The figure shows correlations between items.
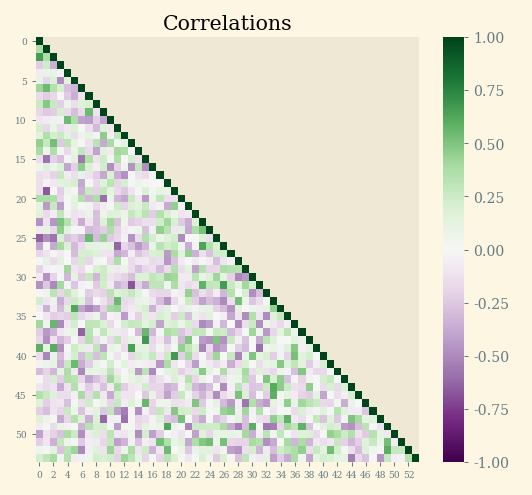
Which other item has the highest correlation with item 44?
33
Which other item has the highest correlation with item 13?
39
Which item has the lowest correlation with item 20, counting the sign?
9
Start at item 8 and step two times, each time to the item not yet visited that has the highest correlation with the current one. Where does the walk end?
6
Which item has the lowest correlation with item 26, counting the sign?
11
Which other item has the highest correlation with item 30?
49
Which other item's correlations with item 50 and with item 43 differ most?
14
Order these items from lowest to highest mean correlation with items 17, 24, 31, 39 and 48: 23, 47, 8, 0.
8, 0, 23, 47
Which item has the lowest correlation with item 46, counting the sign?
29
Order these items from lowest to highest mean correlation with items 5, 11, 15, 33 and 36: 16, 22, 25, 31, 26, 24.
26, 31, 24, 16, 25, 22
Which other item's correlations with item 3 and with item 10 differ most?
5
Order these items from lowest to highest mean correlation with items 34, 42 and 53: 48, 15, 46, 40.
48, 46, 40, 15
